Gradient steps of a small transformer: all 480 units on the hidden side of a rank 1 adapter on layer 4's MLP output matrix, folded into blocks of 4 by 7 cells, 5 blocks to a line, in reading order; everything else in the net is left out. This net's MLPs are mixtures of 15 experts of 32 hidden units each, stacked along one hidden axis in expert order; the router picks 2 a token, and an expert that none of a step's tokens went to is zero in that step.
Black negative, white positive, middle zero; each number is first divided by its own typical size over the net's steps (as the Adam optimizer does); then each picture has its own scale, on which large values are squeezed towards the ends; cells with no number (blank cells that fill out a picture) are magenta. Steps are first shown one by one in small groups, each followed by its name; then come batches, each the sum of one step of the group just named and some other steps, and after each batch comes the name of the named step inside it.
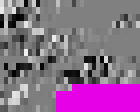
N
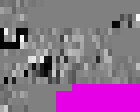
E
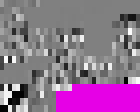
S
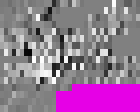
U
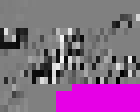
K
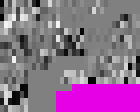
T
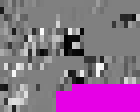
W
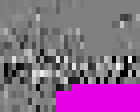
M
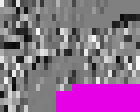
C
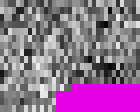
U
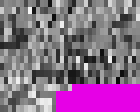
K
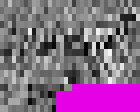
W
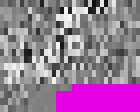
U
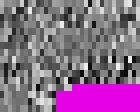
M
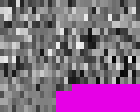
M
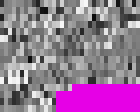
T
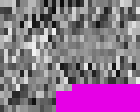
S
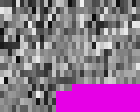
E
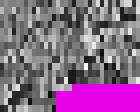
S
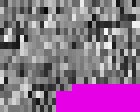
E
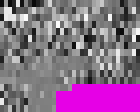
T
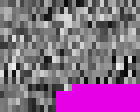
M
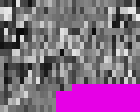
E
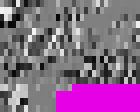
N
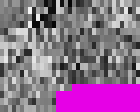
U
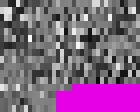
K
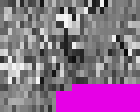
W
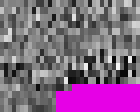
M
